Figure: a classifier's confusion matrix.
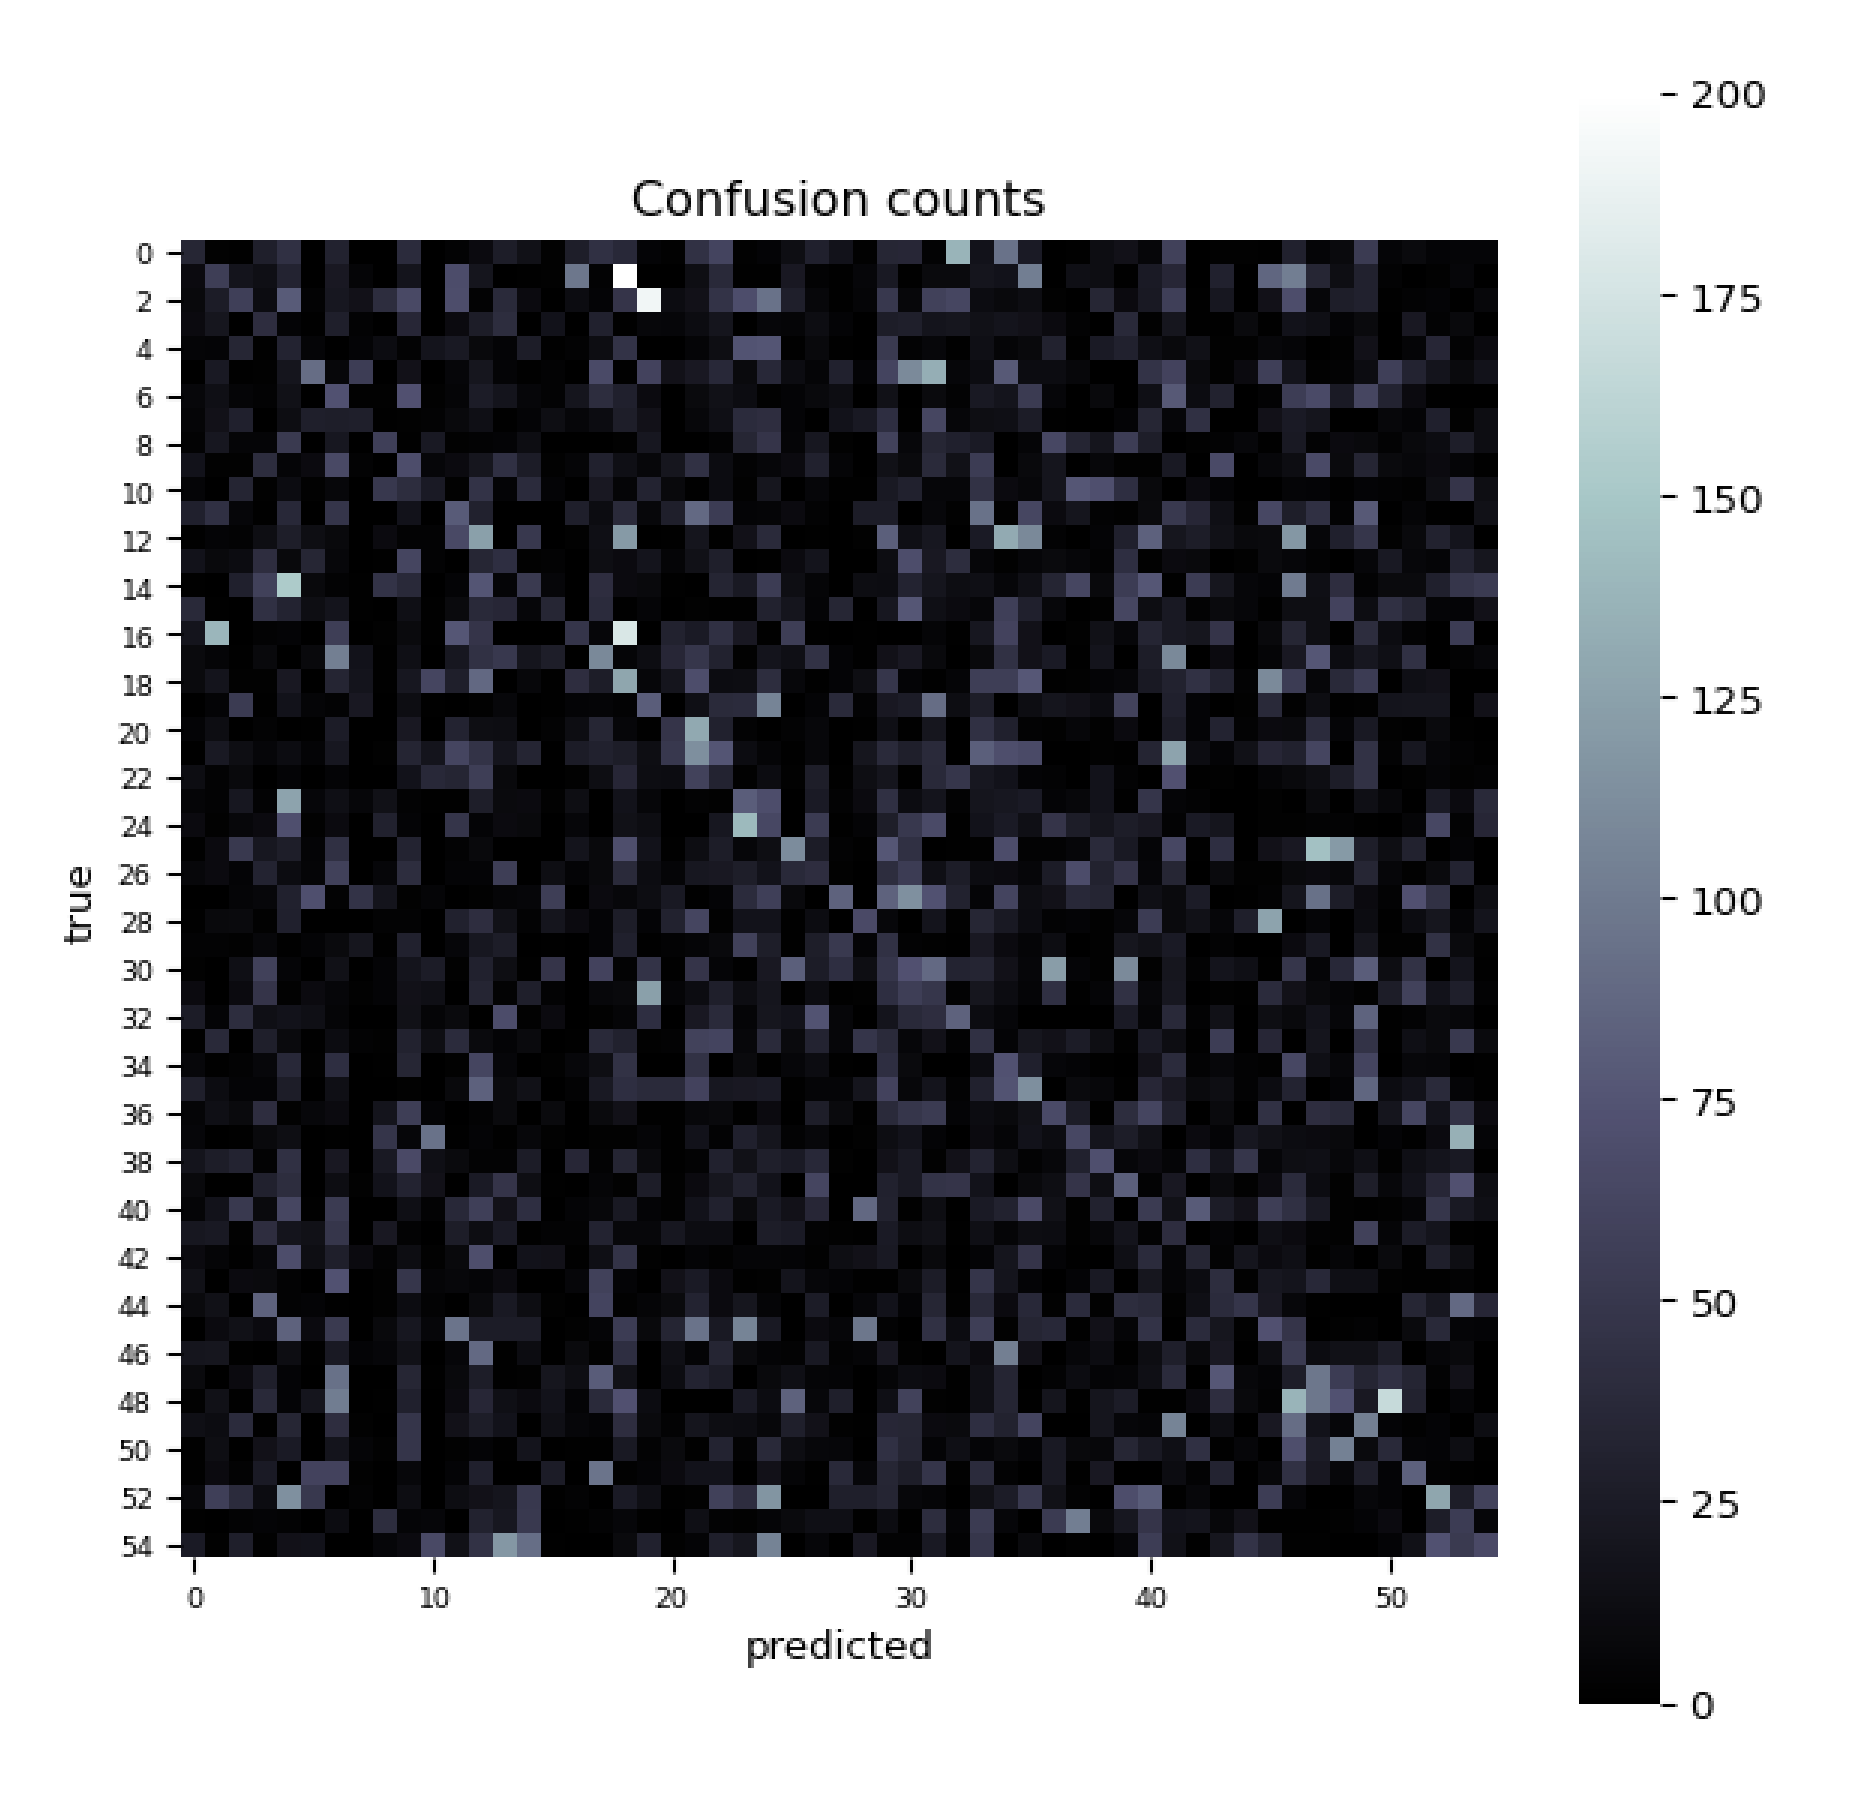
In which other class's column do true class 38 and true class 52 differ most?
24
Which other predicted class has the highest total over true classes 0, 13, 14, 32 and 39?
4
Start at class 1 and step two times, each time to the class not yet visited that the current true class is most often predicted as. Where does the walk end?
45
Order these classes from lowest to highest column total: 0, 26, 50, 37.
0, 50, 37, 26
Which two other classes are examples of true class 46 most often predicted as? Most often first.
34, 12
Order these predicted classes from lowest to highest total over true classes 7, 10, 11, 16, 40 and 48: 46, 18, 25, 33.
25, 33, 46, 18
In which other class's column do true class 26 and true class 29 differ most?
37
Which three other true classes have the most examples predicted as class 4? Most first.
14, 23, 52
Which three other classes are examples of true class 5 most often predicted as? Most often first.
31, 30, 34
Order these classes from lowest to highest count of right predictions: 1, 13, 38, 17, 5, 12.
13, 1, 38, 5, 17, 12
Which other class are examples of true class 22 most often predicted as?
41
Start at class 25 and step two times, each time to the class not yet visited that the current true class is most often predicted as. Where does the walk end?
6
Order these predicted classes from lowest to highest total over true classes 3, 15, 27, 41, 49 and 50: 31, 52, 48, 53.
53, 52, 31, 48
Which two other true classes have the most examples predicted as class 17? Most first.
51, 47
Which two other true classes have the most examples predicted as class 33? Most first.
11, 21
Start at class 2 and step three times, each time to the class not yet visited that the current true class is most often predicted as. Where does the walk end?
23
